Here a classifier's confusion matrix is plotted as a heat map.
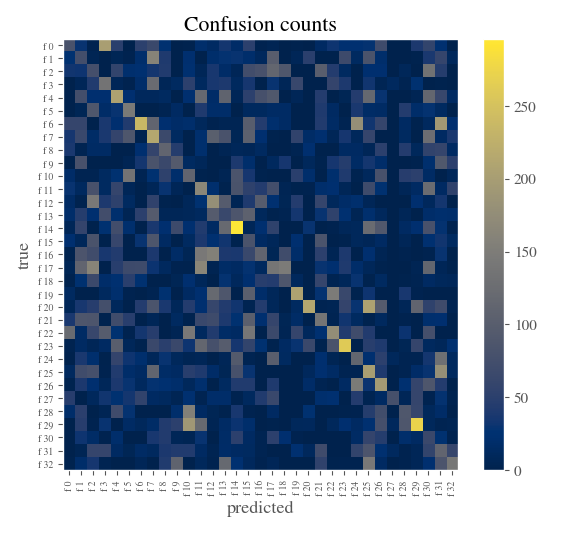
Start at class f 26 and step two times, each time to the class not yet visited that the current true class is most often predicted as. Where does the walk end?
f 31
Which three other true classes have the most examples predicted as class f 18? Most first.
f 17, f 2, f 16
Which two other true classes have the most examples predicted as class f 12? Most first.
f 16, f 19
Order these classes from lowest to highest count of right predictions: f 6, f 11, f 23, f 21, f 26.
f 21, f 11, f 26, f 6, f 23
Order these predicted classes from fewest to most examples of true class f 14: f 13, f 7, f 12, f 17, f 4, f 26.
f 12, f 7, f 17, f 4, f 26, f 13
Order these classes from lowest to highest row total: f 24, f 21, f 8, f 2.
f 8, f 24, f 21, f 2
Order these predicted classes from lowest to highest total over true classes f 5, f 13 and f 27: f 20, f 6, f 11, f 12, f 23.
f 20, f 23, f 11, f 6, f 12
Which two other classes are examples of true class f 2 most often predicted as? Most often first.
f 30, f 17
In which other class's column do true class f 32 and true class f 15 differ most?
f 25
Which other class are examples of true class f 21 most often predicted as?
f 15
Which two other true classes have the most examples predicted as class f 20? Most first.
f 23, f 1
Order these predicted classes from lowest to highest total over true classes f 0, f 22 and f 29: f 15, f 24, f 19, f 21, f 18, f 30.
f 18, f 21, f 19, f 24, f 30, f 15
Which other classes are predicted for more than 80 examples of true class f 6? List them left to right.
f 7, f 15, f 24, f 31
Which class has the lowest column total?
f 27
